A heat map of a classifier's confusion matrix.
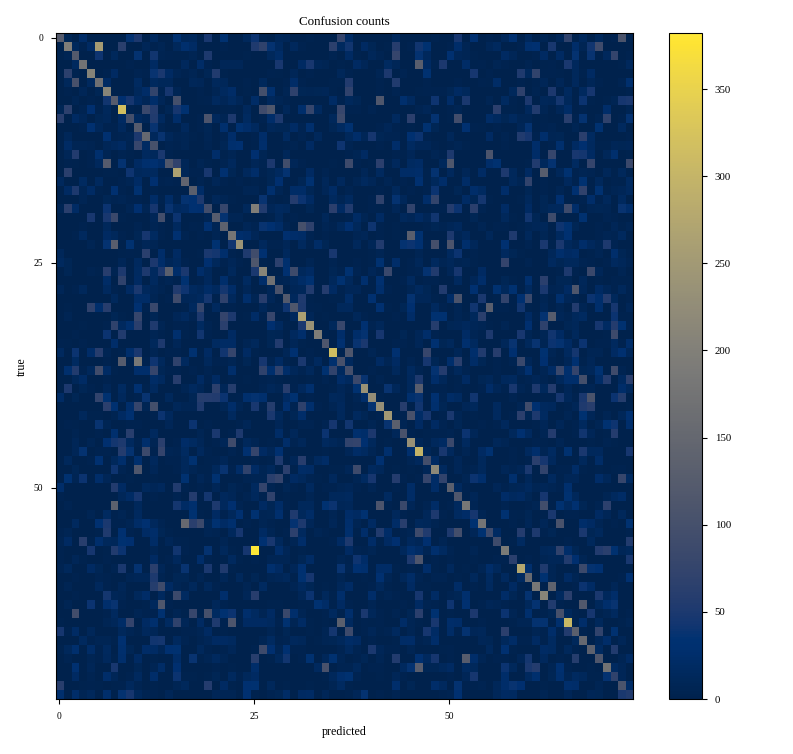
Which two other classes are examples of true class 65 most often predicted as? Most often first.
36, 22
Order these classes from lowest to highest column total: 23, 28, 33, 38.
33, 23, 38, 28
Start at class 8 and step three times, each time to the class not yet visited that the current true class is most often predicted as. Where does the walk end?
15
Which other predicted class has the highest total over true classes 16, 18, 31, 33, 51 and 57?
25
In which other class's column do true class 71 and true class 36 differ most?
10
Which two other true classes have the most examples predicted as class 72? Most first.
0, 49
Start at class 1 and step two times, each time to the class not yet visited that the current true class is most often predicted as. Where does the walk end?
2
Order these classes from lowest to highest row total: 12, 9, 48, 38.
12, 38, 48, 9
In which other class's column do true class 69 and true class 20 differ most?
52
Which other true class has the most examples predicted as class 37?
35
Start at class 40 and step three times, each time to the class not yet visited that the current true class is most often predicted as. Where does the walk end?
14
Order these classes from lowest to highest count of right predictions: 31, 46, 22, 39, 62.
22, 62, 39, 31, 46
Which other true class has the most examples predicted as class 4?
30
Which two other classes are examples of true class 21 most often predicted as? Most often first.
31, 32
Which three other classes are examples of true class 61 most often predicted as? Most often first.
63, 13, 12
